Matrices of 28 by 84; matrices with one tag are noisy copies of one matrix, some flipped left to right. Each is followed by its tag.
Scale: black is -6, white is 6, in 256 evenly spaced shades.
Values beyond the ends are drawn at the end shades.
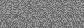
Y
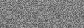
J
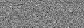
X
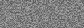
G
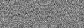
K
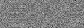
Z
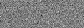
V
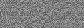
X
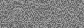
K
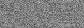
Z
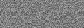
X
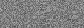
J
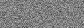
X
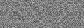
X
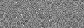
Y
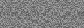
X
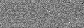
Z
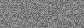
Y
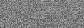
J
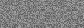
J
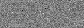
Z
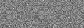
J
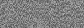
K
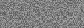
X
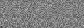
Y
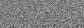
J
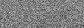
J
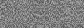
K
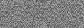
K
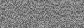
K
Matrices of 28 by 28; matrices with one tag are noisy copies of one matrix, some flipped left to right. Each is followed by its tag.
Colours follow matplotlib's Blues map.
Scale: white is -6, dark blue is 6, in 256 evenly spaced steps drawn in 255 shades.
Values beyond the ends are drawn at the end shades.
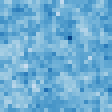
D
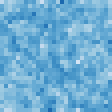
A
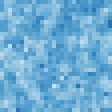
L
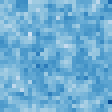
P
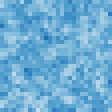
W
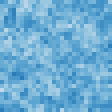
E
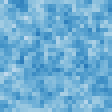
P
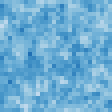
P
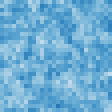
D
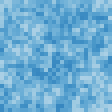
A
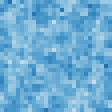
W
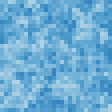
D
